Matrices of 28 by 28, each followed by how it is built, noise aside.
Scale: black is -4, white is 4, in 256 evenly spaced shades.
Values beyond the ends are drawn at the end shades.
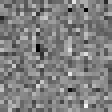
uneven columns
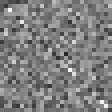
diagonal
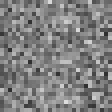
repeating rows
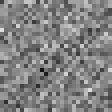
Hankel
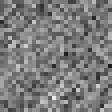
Hankel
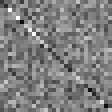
diagonal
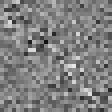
block diagonal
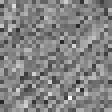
Hankel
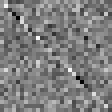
diagonal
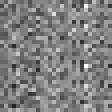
repeating rows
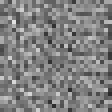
repeating rows
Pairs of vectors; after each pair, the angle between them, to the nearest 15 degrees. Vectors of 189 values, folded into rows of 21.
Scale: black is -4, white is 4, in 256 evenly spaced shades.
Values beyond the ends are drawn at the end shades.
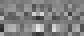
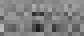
150 degrees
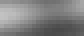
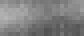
15 degrees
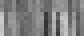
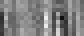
165 degrees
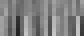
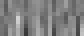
150 degrees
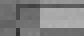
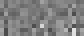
90 degrees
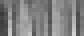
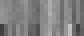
90 degrees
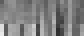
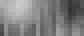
105 degrees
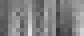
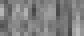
60 degrees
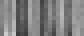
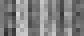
165 degrees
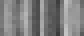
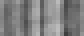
165 degrees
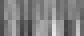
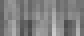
15 degrees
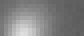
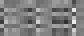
90 degrees
